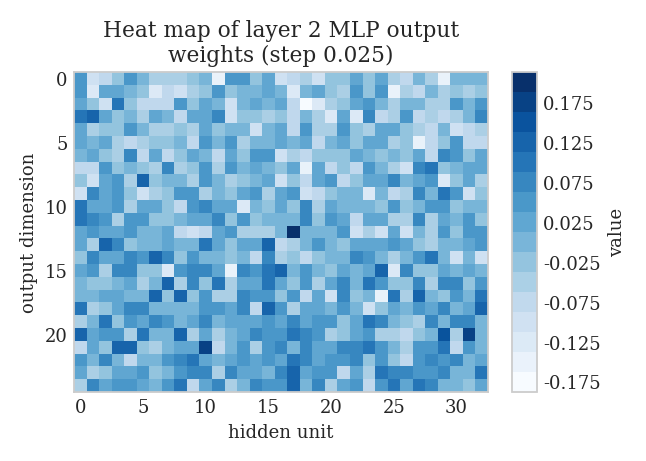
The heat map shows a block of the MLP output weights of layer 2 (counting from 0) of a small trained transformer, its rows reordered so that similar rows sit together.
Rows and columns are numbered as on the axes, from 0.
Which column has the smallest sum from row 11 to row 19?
12
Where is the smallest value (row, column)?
2, 18
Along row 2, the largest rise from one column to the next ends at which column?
3
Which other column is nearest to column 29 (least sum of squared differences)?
16
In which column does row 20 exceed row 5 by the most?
31
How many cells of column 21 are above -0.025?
15
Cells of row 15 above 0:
19
